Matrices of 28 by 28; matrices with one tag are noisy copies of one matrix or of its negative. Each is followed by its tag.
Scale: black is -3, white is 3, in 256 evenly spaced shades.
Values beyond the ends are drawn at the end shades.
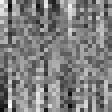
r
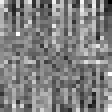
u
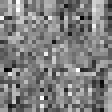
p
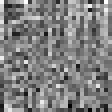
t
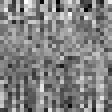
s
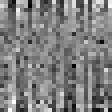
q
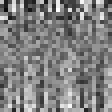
s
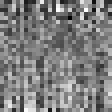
s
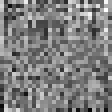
t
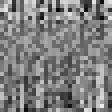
s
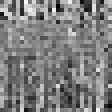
s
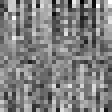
u
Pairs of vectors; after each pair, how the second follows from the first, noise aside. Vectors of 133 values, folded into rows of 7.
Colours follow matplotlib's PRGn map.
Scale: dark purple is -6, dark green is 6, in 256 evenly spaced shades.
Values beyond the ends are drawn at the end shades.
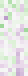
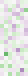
shuffled.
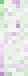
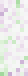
negated, partly zeroed.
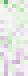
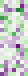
wrapped around, scaled up.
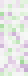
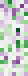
wrapped around, scaled up.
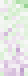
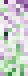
negated, scaled up.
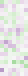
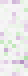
negated, partly zeroed.
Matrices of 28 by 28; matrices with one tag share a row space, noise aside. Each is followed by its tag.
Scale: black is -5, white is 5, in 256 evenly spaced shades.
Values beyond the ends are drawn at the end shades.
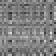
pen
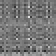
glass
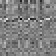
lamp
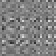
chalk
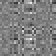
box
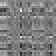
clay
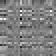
clay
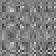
chalk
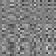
chalk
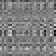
pen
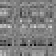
clay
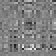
box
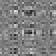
box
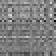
pen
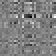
box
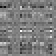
clay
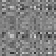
chalk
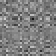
lamp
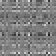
glass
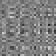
chalk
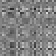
chalk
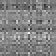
glass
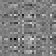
box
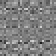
lamp
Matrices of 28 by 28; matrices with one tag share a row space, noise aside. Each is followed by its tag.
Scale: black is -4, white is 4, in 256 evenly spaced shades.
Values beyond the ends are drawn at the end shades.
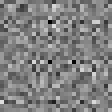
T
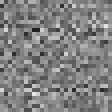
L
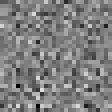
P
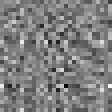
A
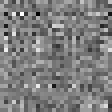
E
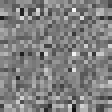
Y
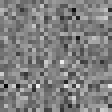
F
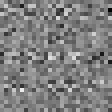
A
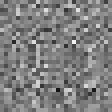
P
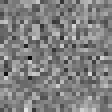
L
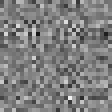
F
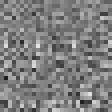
E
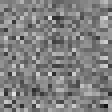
E
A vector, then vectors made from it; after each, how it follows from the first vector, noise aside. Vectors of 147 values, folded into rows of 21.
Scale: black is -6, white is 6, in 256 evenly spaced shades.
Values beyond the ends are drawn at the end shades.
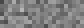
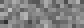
sign-scrambled.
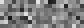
negated, scaled up.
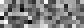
negated, scaled up.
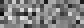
scaled up.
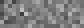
sign-scrambled.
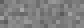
shrunk.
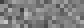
sign-scrambled.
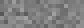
shrunk.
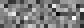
reversed, scaled up.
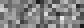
reversed, scaled up.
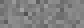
shrunk.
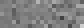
reversed, negated, partly zeroed.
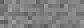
shrunk.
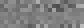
reversed, negated, partly zeroed.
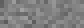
shrunk.
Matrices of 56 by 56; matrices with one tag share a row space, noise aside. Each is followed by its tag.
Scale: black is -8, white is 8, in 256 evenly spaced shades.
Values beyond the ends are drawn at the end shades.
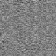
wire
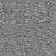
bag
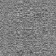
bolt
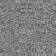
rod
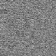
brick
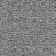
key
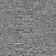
bolt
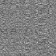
bag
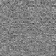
key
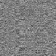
rod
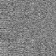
brick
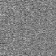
brick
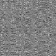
bag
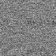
key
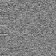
brick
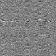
bag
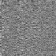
wire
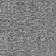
brick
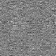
key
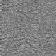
wire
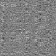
bag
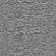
bolt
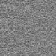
brick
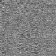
wire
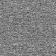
key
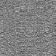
rod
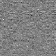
key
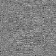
bolt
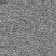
brick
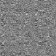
bag
